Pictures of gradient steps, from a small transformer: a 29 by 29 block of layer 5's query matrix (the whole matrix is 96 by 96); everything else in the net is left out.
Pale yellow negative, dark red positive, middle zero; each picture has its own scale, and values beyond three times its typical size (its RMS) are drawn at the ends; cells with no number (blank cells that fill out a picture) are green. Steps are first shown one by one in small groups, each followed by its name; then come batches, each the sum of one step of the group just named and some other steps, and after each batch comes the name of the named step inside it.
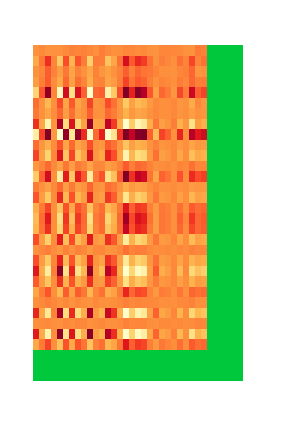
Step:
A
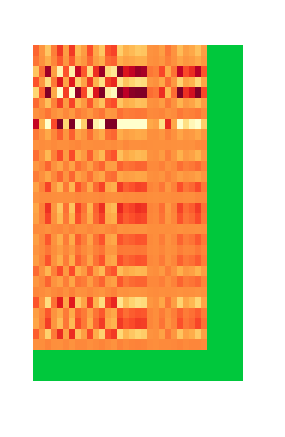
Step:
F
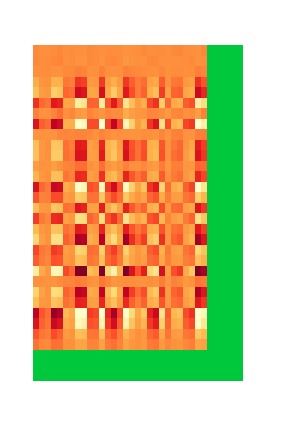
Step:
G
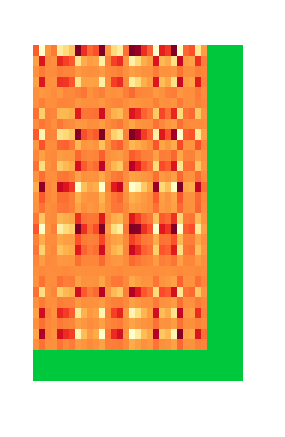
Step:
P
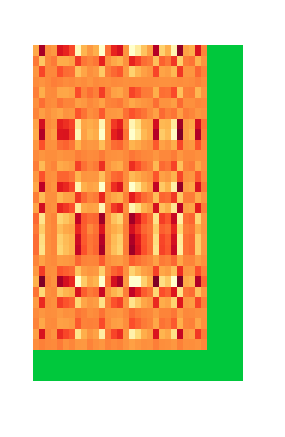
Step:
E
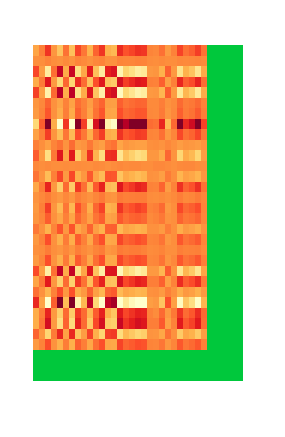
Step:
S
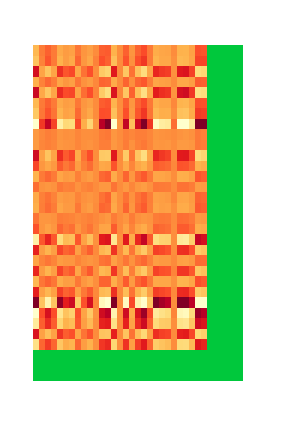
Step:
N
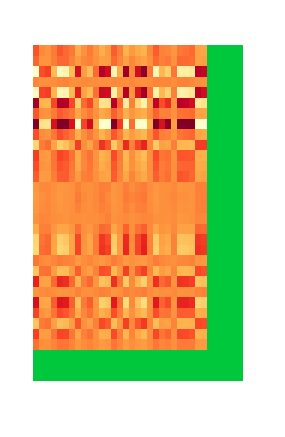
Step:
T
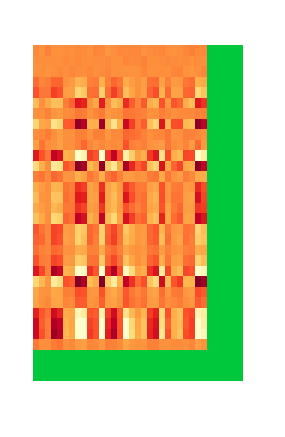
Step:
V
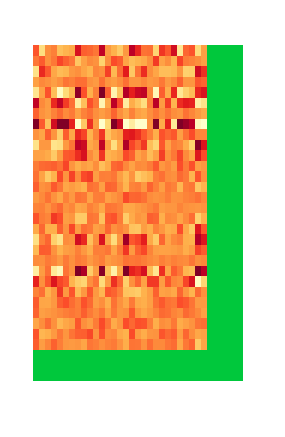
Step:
T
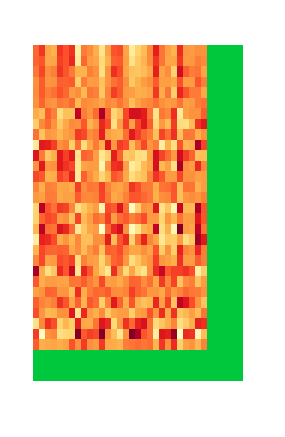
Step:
N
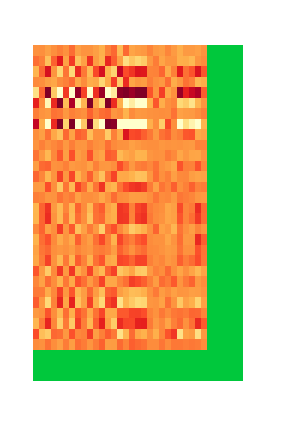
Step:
F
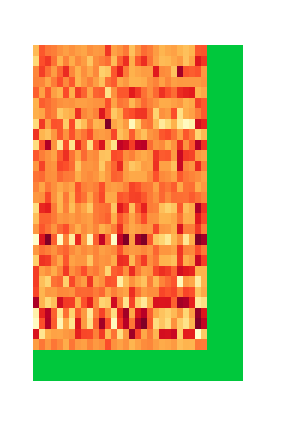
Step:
N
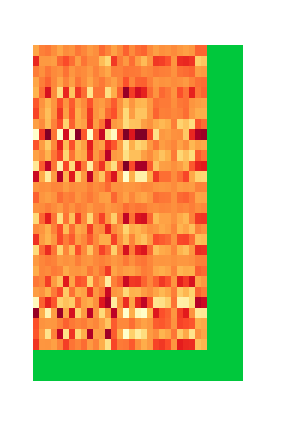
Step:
A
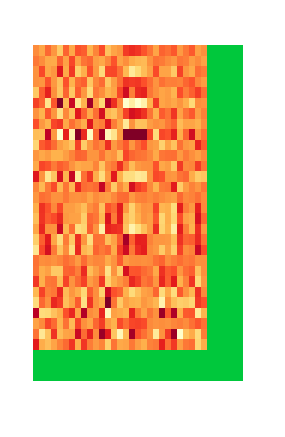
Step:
S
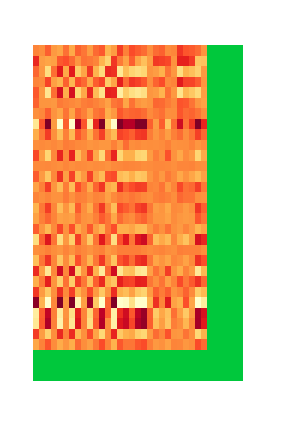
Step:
S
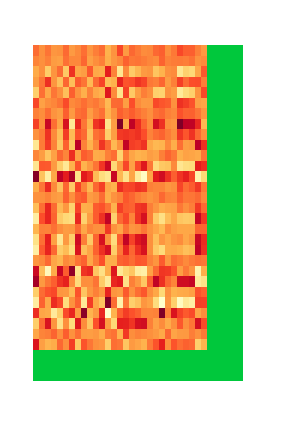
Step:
S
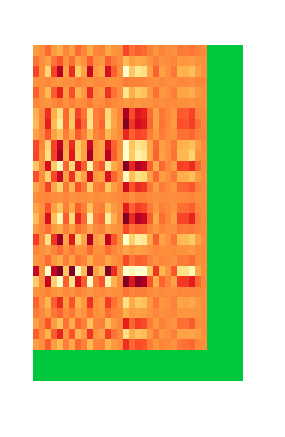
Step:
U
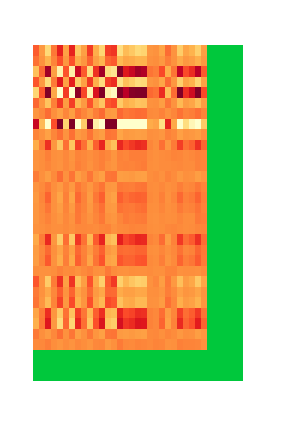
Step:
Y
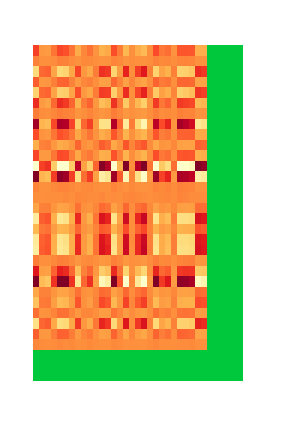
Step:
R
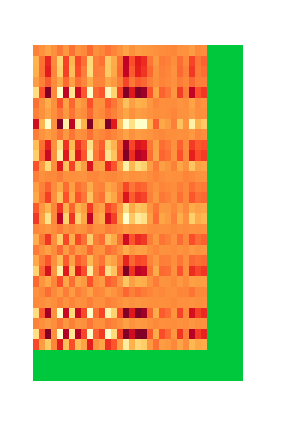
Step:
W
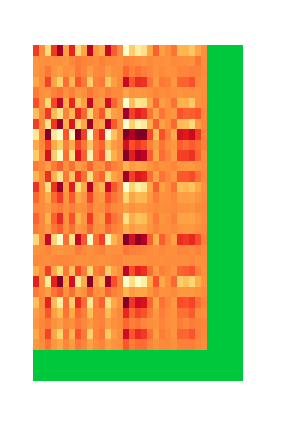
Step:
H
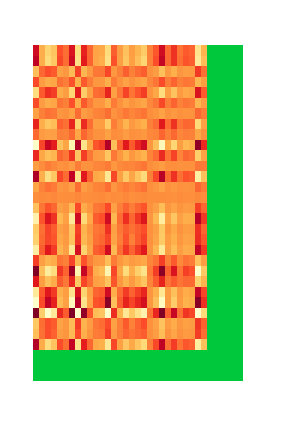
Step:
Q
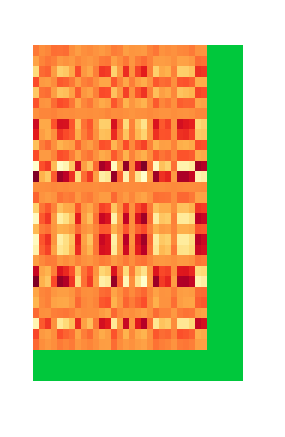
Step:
R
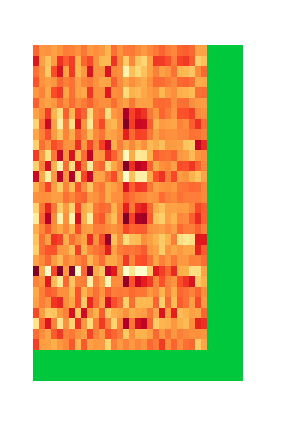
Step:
U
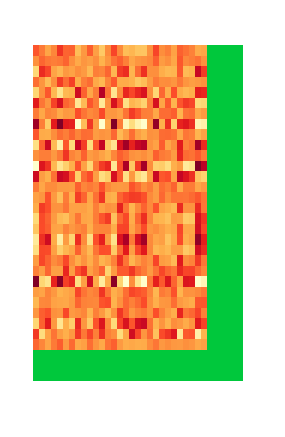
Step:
R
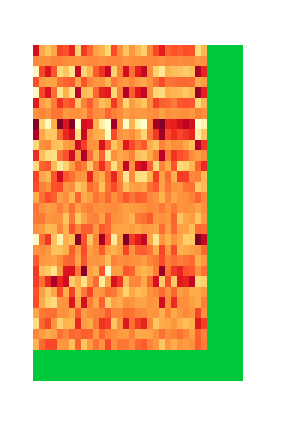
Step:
R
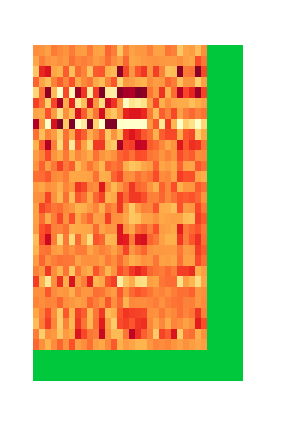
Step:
Y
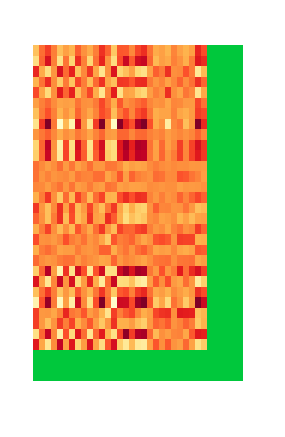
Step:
W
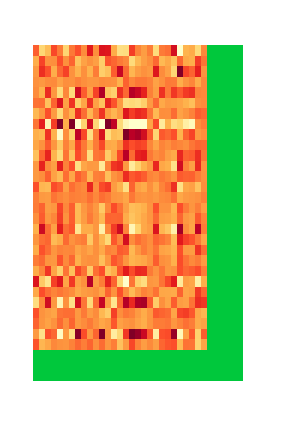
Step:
H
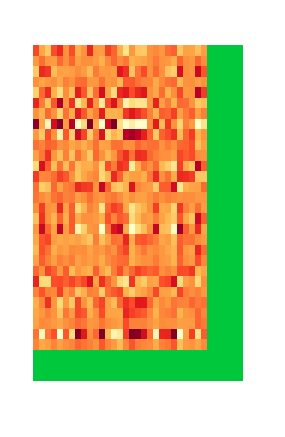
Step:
H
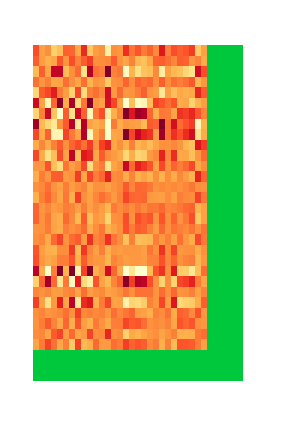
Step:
U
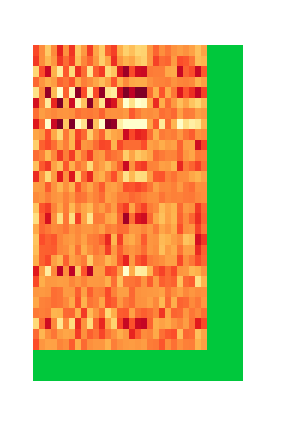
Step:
Y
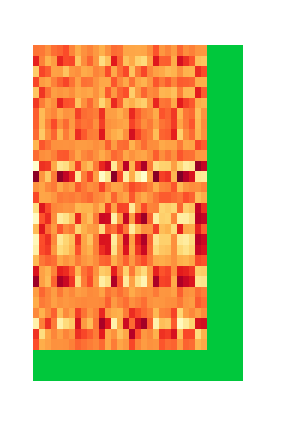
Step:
R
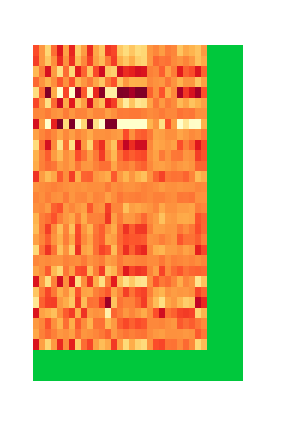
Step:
Y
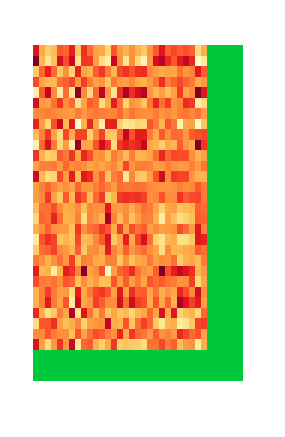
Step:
Q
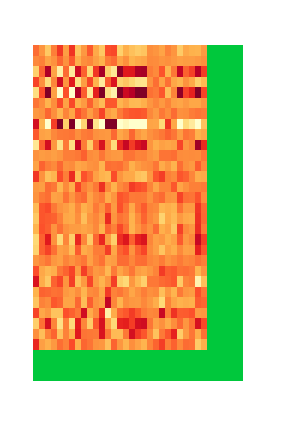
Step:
Y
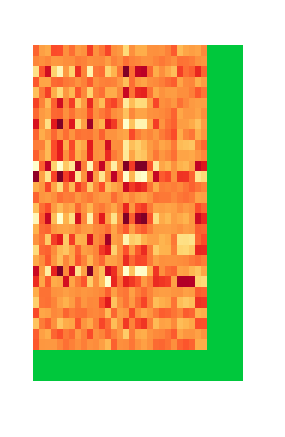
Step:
R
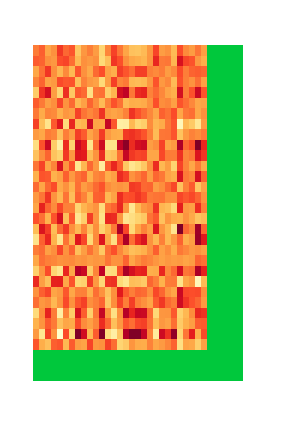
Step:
W
